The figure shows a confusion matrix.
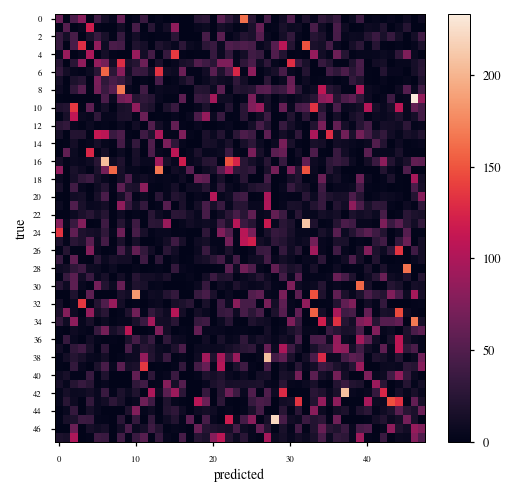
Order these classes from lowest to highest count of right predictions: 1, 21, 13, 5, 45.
21, 1, 45, 5, 13
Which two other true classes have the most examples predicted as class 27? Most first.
38, 23
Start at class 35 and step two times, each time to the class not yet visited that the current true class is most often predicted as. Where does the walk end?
46
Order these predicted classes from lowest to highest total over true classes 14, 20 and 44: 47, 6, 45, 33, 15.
45, 6, 15, 33, 47
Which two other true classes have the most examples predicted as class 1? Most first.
4, 33
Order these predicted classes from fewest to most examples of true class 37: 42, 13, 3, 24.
13, 24, 3, 42
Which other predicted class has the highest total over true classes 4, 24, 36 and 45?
28
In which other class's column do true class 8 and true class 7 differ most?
34
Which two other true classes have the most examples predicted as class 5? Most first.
13, 3
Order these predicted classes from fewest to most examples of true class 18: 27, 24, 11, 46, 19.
11, 24, 27, 19, 46
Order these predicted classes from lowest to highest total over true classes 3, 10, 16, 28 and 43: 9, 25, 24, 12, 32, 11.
9, 12, 11, 24, 25, 32
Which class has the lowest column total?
17
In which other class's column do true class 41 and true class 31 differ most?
10
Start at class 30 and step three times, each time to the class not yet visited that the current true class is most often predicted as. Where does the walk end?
2
